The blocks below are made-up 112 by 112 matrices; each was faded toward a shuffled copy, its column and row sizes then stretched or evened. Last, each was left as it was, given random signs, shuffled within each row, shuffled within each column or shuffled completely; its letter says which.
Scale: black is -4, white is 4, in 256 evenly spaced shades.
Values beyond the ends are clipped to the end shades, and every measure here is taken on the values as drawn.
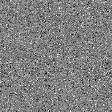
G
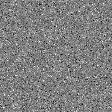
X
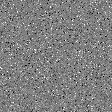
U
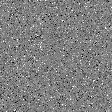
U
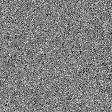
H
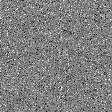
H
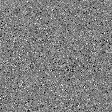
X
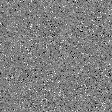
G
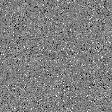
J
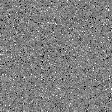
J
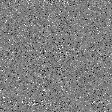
G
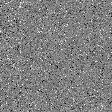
H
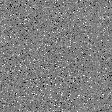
H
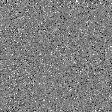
G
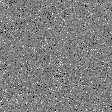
U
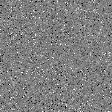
G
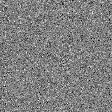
H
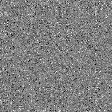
J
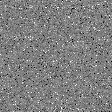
X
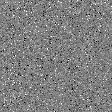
H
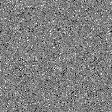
J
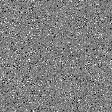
G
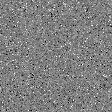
X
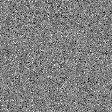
G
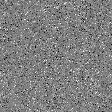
H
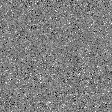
X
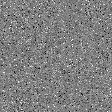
H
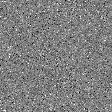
H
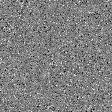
X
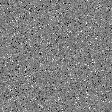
H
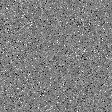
U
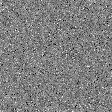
U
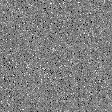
H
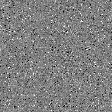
J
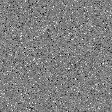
X
